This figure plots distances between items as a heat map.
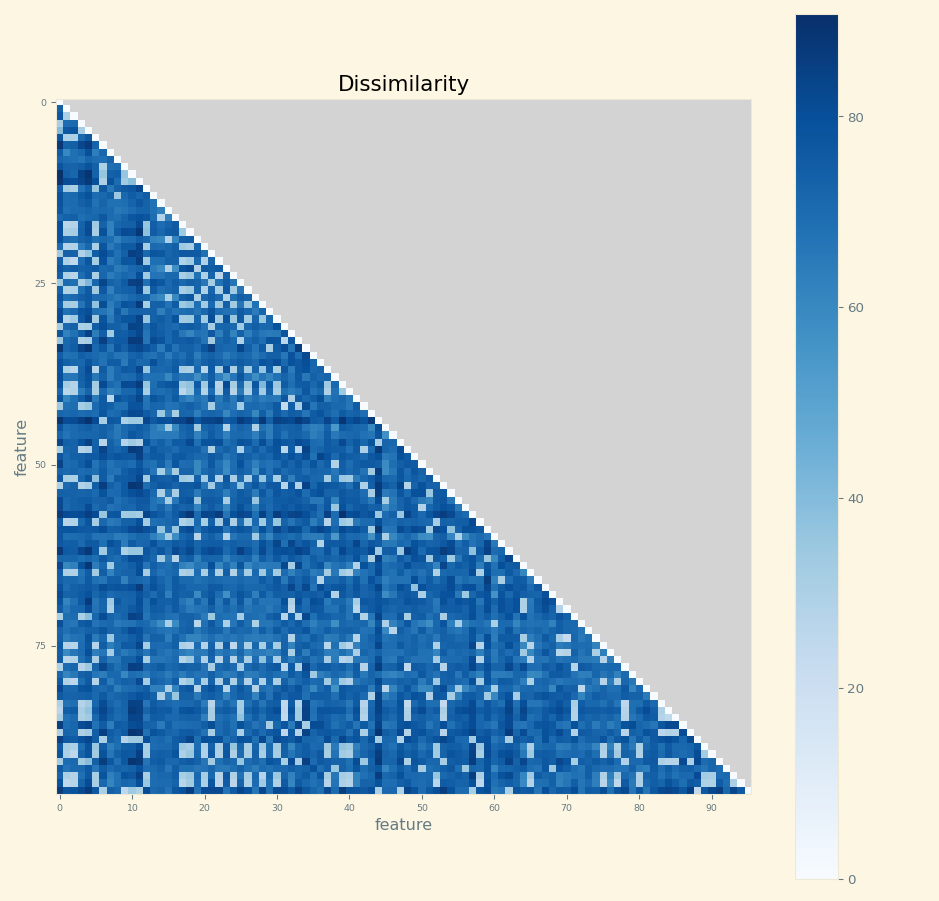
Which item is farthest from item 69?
4
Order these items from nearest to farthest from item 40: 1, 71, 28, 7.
1, 28, 7, 71
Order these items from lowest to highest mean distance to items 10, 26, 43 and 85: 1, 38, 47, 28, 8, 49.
1, 28, 47, 38, 8, 49
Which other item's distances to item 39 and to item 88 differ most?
95
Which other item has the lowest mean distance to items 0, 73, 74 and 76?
70
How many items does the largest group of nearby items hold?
25
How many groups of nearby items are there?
13
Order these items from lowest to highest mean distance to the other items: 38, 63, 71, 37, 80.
80, 37, 71, 38, 63
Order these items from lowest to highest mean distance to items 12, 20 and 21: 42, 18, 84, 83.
18, 83, 42, 84
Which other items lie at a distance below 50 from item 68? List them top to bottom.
38, 50, 56, 92
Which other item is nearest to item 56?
50
